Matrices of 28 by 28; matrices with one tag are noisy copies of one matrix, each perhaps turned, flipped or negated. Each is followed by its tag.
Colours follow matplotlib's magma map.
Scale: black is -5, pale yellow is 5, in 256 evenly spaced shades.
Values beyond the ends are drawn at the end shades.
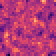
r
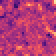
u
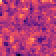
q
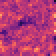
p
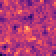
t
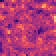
q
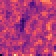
p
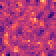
r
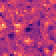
t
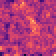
p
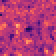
t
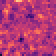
q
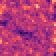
p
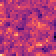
q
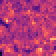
u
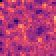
q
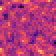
r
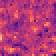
q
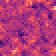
r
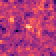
t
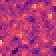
r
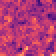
u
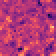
u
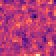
q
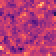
r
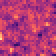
q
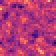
r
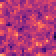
q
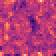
p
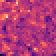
u
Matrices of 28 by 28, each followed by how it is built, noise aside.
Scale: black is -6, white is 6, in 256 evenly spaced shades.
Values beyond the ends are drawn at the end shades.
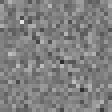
banded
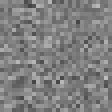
low rank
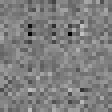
low rank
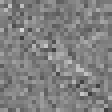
banded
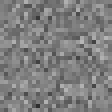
repeating rows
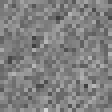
Hankel
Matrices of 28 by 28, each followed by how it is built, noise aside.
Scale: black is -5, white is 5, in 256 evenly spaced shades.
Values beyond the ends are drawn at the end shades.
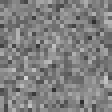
noise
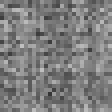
blocks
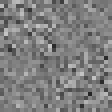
block diagonal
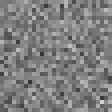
noise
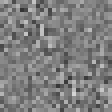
block diagonal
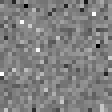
sparse
